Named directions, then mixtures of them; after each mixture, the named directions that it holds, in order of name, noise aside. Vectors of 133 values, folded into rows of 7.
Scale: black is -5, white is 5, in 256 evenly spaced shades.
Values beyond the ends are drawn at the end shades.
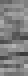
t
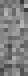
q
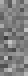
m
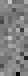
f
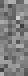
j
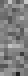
f, j, t.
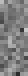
f, m.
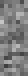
j, q, t.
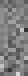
f, m.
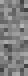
m, q, t.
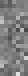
f, j.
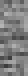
m, q, t.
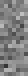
j, m, t.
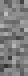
m, q, t.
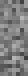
f, q, t.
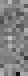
f, q.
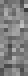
q.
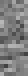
j, m, t.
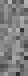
f, q.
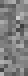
j.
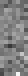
f, q, t.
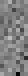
f.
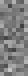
j, m.
